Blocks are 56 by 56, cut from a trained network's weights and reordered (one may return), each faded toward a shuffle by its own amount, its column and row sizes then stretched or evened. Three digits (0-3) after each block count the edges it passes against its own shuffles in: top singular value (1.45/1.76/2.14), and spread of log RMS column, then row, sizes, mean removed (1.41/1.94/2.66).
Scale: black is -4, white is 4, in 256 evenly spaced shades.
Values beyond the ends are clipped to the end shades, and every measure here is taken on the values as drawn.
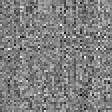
1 2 2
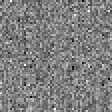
1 1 0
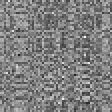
3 1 1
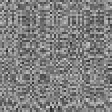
3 0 0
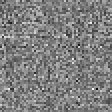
0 1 2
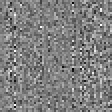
0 3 0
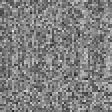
2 0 0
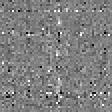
0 2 2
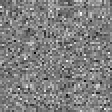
2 0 0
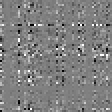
1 3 3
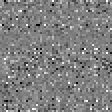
0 1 2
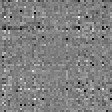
1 2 2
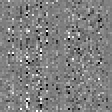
0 3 0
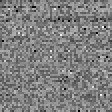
0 0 2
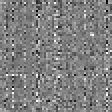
2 3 2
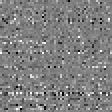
2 1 3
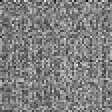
2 0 1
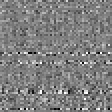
2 0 3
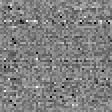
0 1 2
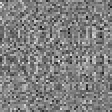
2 1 1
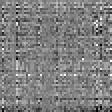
2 3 2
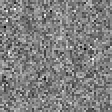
0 1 0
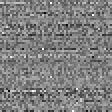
1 0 3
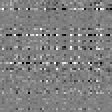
3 2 3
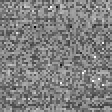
0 1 2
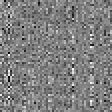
2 3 0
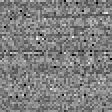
1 0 1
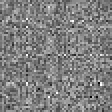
2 1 1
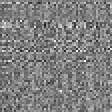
3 0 3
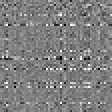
3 2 3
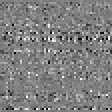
2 1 3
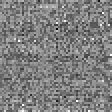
0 2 2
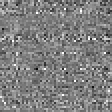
0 1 3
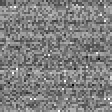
1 0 0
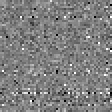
1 1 2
